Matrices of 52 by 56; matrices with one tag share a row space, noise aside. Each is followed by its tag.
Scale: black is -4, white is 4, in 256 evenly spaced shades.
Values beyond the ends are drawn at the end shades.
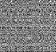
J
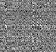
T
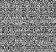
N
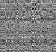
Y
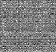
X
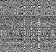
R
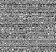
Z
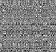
X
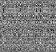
X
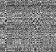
T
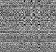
R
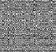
N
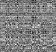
Y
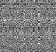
R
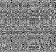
J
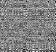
Z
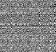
J
